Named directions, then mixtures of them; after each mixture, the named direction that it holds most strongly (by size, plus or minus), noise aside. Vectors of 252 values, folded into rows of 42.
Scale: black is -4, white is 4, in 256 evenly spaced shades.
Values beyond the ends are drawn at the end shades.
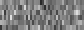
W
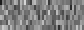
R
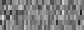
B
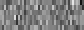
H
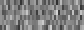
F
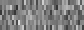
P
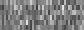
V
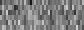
P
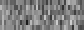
V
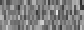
F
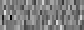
B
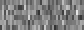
W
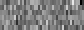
H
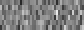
F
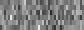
W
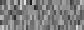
R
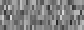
B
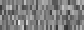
P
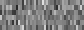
P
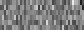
H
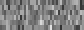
F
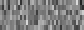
F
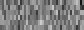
F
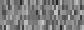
F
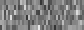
W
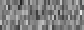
F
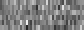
V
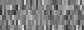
P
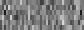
B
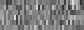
H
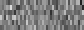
P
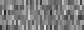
P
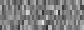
F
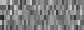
B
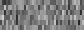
B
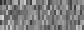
R
